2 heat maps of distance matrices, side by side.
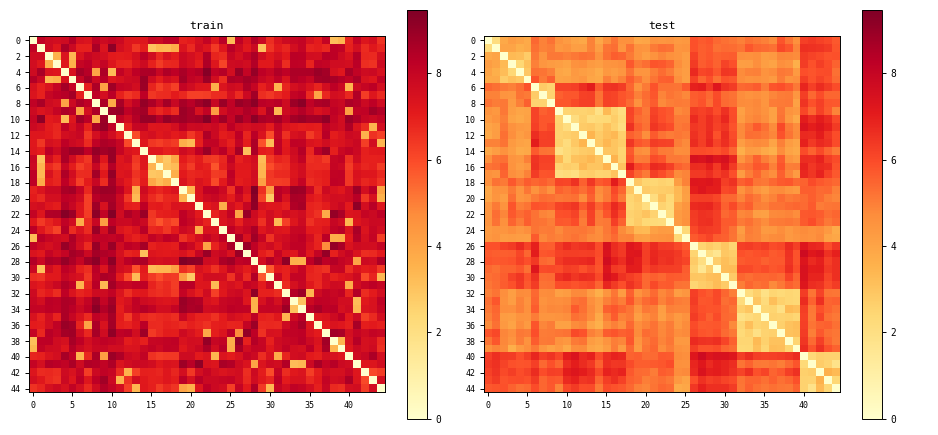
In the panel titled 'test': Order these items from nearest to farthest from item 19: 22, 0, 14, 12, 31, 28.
22, 0, 14, 12, 31, 28
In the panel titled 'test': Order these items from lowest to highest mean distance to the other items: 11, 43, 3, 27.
3, 11, 43, 27
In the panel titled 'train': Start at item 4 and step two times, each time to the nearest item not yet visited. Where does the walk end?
8
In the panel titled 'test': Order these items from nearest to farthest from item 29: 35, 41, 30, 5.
30, 5, 35, 41
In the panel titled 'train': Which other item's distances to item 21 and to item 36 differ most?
24
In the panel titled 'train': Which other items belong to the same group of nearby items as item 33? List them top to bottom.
28, 34, 41
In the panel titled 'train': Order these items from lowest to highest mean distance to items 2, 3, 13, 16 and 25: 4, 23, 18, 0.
18, 0, 23, 4
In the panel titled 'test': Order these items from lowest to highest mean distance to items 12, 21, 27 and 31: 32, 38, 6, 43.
32, 38, 43, 6
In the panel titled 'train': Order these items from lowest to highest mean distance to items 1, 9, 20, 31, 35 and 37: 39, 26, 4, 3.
26, 3, 39, 4
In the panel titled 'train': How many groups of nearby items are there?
14
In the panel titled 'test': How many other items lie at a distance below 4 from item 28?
5
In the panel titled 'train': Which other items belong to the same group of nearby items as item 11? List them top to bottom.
43
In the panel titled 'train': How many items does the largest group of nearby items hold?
6
